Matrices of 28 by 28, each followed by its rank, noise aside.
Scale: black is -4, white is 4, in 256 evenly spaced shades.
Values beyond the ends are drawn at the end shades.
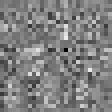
six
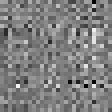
three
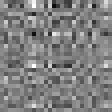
two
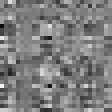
three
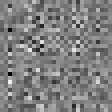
three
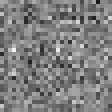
six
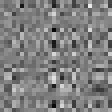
two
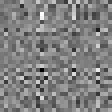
three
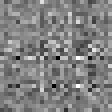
four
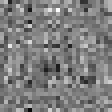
three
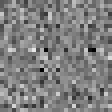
six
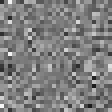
four
